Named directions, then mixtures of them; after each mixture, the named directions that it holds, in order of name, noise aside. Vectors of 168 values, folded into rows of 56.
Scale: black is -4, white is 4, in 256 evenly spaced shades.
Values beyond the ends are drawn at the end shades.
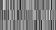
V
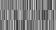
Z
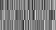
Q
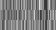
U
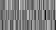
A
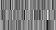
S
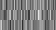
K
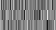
S.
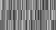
K, Q, U.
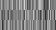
A, U.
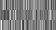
K, U, V.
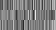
Q, Z.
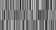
U, V, Z.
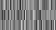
S, U, V.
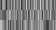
K, S.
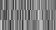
K.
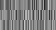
Q, U.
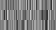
K, U, Z.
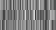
Q, U.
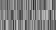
Z.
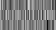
A, Q, S.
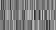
A, S, Z.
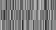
K, U.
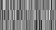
V.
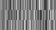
U.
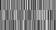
S, U, Z.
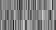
Z.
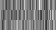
U.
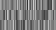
Z.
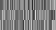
Q.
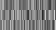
A, Q, Z.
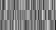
A, K, Z.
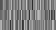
A, K, Q.
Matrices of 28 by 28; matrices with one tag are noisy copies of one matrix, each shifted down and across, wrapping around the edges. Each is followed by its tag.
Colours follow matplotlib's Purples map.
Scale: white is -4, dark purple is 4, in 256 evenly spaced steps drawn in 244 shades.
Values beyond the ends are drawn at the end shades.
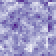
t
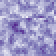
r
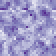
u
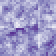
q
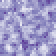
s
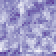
q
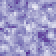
r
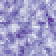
s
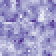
u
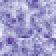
u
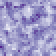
s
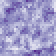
q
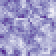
u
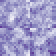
t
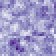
r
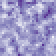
s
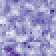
r
